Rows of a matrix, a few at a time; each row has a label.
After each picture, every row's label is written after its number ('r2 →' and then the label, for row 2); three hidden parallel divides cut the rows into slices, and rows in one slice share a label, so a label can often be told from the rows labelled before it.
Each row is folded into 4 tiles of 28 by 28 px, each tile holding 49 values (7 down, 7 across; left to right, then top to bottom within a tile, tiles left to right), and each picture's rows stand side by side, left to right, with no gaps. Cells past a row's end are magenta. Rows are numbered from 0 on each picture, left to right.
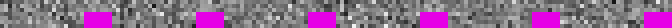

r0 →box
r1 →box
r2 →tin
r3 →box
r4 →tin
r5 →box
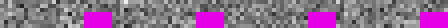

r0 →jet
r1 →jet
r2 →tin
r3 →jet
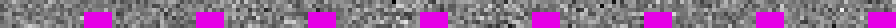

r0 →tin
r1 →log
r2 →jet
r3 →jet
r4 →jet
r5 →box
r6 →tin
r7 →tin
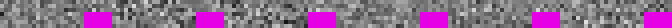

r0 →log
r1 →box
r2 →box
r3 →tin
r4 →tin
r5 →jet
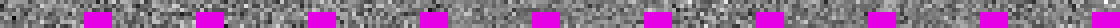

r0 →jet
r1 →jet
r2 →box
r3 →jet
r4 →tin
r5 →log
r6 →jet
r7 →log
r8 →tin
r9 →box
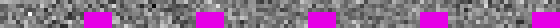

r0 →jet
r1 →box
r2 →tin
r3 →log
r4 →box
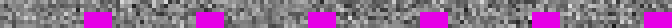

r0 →tin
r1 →jet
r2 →tin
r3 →box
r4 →box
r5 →jet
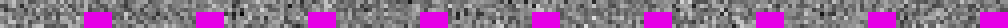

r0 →jet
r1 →log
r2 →box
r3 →log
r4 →box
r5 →tin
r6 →jet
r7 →tin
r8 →log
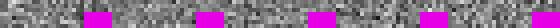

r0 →jet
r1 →log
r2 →tin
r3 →box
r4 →jet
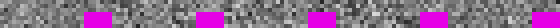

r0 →log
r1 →box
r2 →jet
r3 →box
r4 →tin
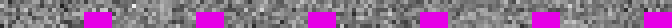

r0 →box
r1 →log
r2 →tin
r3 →log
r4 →log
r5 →tin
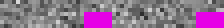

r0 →log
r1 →log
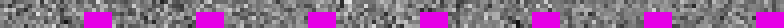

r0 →box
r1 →box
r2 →log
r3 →jet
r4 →box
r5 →log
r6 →tin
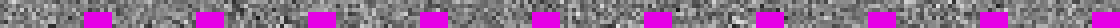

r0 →tin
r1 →log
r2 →box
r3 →tin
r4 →tin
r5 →jet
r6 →jet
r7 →tin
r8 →jet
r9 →tin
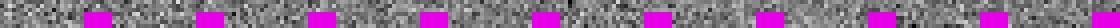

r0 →jet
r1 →box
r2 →box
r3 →tin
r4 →tin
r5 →box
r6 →tin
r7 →tin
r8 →jet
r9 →tin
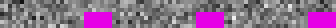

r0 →box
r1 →jet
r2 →jet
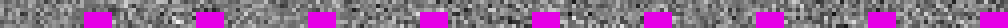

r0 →tin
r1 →jet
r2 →tin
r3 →box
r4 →box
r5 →box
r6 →log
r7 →jet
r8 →jet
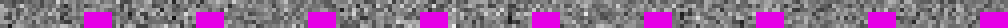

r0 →box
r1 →box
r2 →tin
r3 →jet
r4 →box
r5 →log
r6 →box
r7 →log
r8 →tin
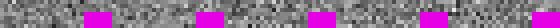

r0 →tin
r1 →log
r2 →box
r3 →jet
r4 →box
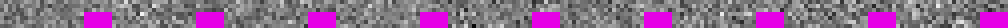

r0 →log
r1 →jet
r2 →tin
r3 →tin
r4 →box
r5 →log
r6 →box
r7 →jet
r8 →jet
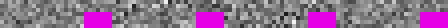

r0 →tin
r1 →jet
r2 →jet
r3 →log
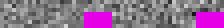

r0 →log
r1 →jet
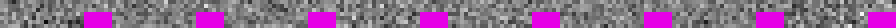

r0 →box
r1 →tin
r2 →log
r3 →jet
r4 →log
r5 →tin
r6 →log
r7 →box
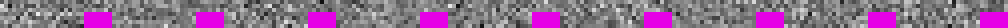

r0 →box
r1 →log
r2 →jet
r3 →log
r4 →box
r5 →tin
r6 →log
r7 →jet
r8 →jet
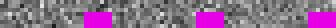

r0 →jet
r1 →box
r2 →log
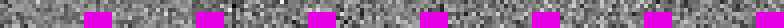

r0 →log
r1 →tin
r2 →box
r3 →jet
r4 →box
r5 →jet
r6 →box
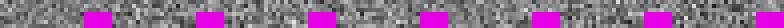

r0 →tin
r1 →box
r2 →jet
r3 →tin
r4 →log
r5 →box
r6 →box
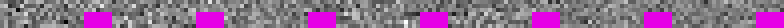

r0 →box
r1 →box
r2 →tin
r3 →jet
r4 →box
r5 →log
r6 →tin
